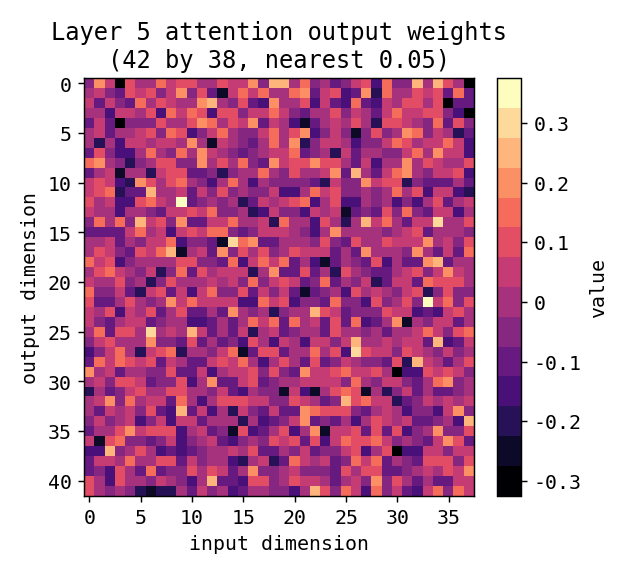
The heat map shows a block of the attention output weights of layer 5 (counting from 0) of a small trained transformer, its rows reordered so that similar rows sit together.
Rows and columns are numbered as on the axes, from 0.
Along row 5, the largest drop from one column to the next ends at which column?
22
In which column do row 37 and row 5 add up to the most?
21
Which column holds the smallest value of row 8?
4
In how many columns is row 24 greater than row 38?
12
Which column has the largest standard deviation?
9
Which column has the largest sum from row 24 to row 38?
26
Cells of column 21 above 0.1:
7
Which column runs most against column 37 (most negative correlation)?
18
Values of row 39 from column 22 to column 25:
-0.05 -0.05 -0.1 0.1
